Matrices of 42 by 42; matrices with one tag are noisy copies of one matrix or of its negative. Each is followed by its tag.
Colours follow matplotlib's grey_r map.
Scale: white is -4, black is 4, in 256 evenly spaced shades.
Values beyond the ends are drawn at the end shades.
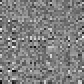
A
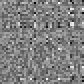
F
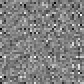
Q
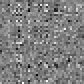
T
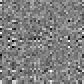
A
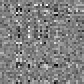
T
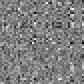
F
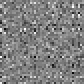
Q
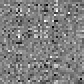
T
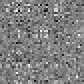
T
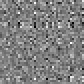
F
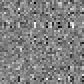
F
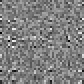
A
